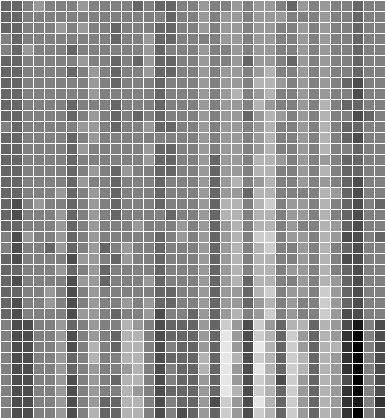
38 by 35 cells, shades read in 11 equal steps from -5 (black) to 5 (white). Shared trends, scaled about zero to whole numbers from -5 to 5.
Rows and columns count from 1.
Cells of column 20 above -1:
14
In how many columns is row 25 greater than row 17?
6
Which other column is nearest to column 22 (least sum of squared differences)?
19
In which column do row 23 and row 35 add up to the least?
33
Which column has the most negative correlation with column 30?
7
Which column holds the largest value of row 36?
21
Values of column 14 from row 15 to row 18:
1 0 0 0
